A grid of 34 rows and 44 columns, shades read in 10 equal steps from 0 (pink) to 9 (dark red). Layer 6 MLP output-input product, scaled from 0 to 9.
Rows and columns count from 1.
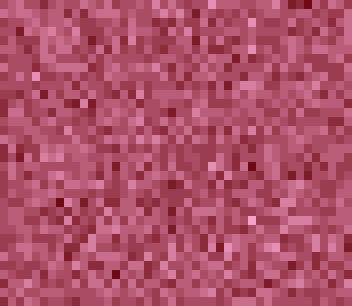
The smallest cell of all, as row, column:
25, 32
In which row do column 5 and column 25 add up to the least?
9
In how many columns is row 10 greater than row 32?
20
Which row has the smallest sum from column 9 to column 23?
16
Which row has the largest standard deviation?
28
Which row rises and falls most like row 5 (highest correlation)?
3
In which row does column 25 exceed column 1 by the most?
2
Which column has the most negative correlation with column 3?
7
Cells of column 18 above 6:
3
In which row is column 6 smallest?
18
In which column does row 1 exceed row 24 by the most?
39
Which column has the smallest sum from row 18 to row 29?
35
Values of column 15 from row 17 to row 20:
7 5 8 6
